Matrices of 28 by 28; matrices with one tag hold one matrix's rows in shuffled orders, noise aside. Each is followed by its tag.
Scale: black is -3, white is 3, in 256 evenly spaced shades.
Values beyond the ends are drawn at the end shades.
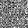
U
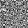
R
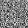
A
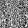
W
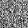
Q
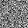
Q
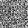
U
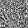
W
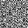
R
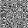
R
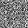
A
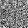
R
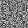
R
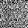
U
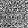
U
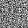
Q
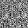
Q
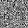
A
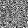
R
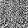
W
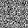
A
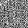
A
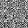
A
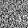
Q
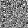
R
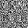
Q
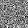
A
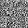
A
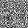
A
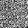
U
